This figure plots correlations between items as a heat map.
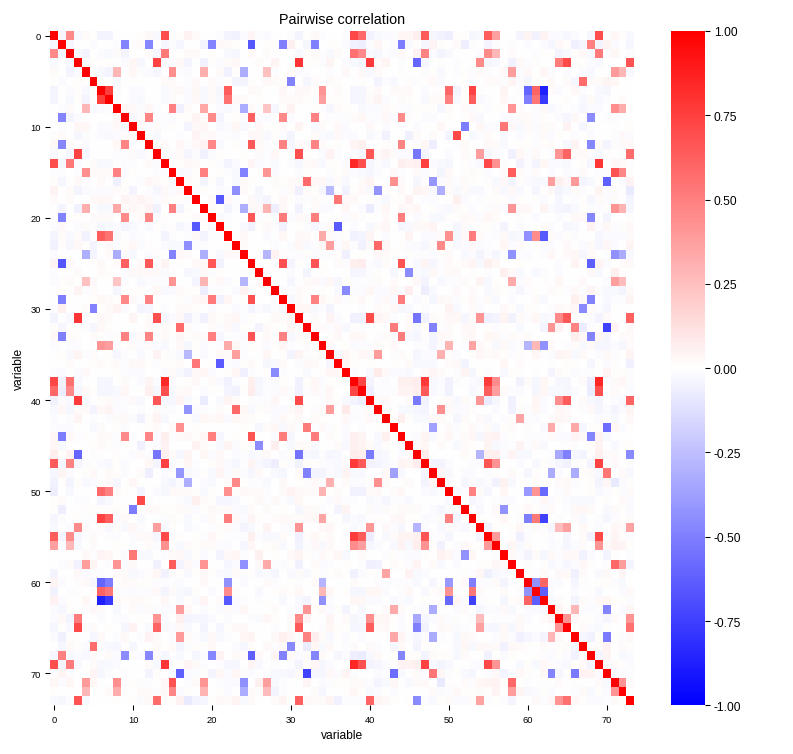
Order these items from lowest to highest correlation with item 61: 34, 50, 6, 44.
44, 34, 50, 6
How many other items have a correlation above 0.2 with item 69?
8
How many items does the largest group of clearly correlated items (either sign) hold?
9
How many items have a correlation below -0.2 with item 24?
8
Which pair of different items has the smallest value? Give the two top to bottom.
6, 62
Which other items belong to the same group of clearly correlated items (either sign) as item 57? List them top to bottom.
10, 52
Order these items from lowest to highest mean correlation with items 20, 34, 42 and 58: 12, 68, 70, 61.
68, 70, 61, 12
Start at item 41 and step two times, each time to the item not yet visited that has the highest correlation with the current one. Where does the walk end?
49
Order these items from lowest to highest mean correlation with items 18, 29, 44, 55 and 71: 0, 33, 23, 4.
23, 4, 0, 33
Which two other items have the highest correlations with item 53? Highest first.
6, 7
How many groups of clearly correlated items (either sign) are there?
14
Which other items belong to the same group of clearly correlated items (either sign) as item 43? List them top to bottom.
16, 32, 48, 63, 66, 70
